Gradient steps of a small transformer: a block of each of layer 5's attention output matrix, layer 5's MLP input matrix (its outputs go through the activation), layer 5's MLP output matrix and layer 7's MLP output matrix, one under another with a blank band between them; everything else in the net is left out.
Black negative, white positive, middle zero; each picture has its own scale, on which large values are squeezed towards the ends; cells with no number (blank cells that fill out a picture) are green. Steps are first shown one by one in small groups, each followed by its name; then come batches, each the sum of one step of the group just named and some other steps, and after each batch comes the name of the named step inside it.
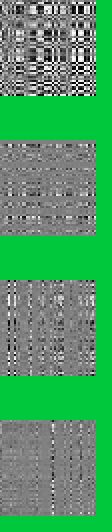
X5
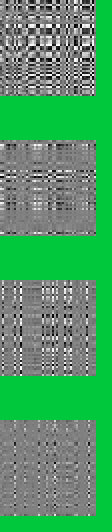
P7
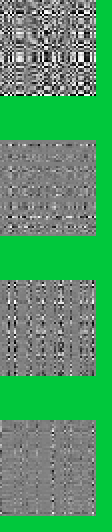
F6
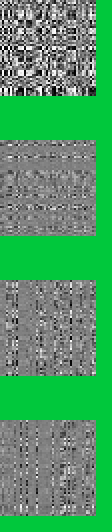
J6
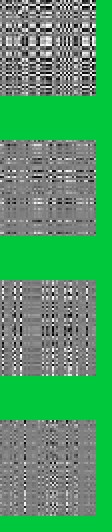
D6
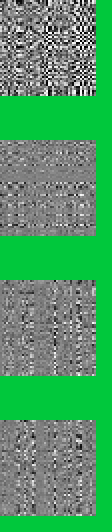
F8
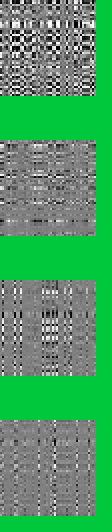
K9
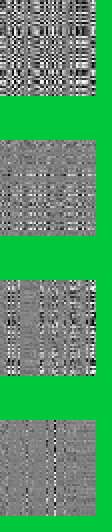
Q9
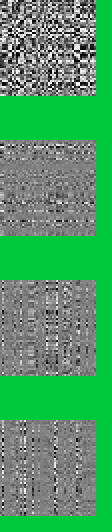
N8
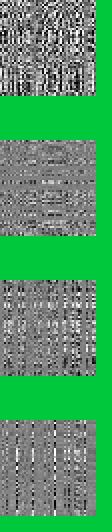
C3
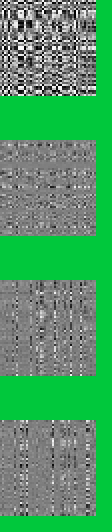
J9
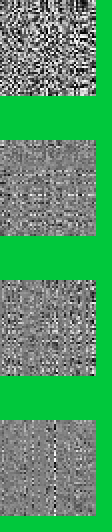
Q9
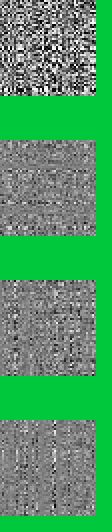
C3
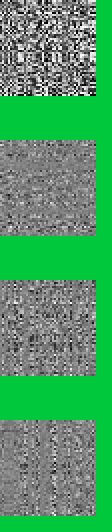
F6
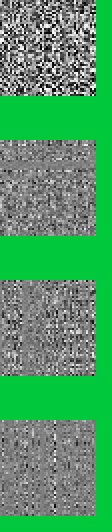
N8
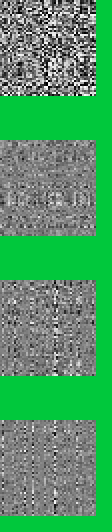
F6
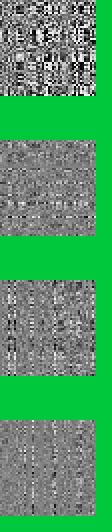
X5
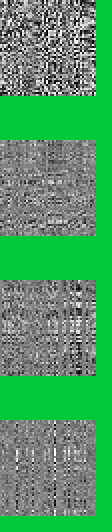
C3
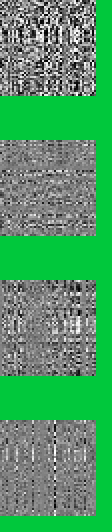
C3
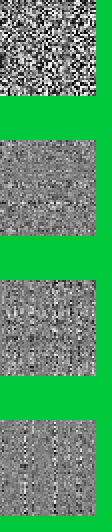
N8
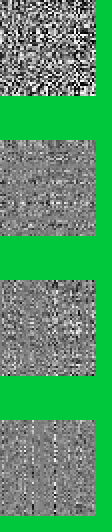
N8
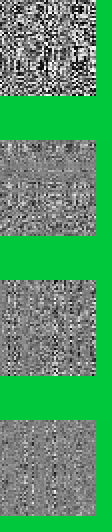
X5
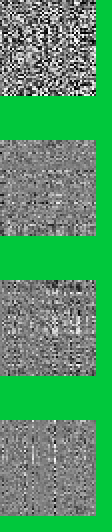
F6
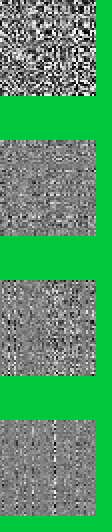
X5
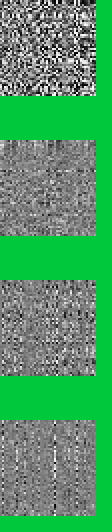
C3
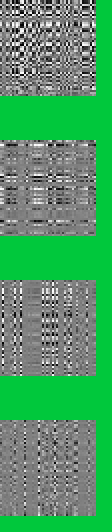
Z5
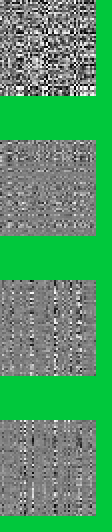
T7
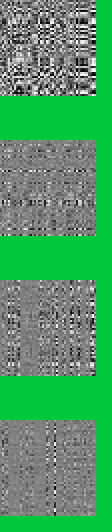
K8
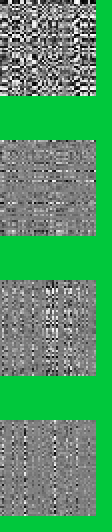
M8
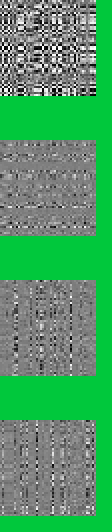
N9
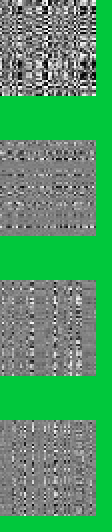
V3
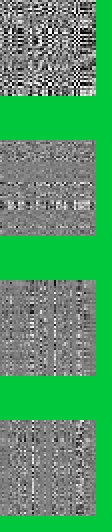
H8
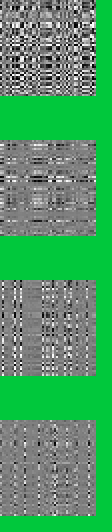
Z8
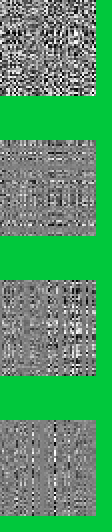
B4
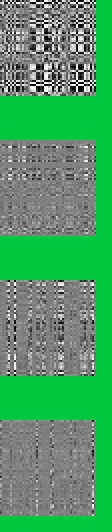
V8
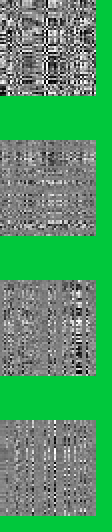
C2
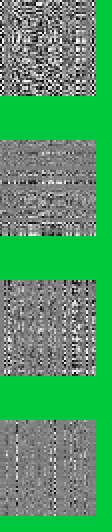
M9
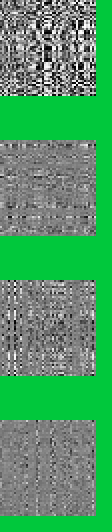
V8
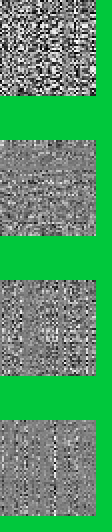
M9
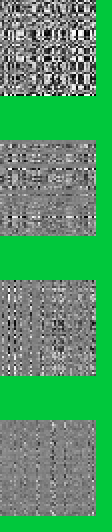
Z8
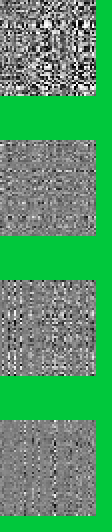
T7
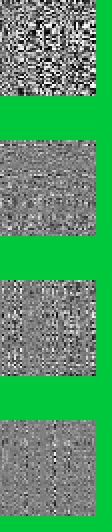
K8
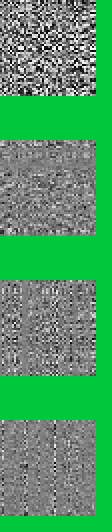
Z5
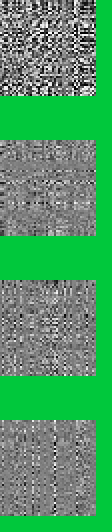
H8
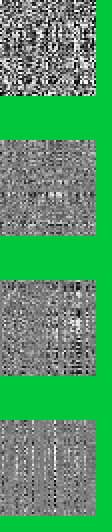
C2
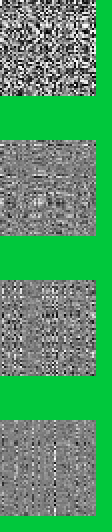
Z5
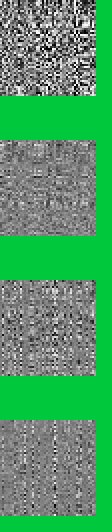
T7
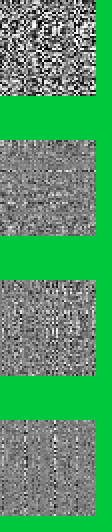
M8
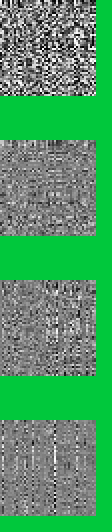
B4
